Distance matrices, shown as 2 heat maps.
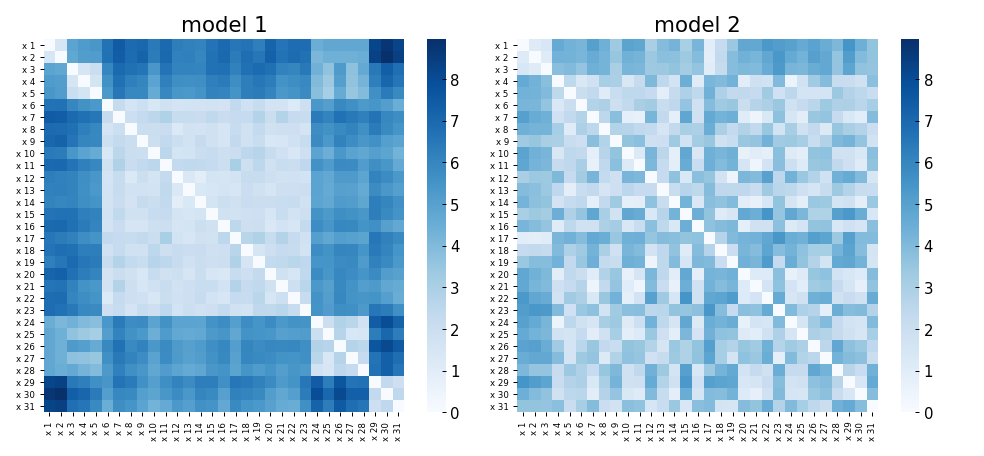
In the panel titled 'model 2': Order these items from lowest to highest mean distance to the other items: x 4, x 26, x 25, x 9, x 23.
x 25, x 4, x 9, x 26, x 23
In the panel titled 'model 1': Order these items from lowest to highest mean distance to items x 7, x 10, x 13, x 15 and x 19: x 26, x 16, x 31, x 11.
x 16, x 11, x 31, x 26
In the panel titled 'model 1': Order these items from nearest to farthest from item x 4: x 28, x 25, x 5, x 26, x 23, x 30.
x 5, x 25, x 28, x 26, x 23, x 30
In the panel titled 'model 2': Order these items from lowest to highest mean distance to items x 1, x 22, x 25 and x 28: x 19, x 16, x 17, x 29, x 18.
x 16, x 29, x 17, x 18, x 19
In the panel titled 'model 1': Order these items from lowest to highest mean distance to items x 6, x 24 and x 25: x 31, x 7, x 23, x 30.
x 23, x 7, x 31, x 30
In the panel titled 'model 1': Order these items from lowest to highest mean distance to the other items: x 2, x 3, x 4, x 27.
x 27, x 4, x 3, x 2
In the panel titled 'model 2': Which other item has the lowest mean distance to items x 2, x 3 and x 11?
x 17
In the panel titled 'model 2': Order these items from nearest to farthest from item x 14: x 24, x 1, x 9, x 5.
x 24, x 5, x 9, x 1
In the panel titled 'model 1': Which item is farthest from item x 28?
x 30
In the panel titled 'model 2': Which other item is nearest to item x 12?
x 19
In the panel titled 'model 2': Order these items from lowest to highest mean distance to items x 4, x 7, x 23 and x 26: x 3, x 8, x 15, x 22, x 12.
x 8, x 22, x 12, x 15, x 3
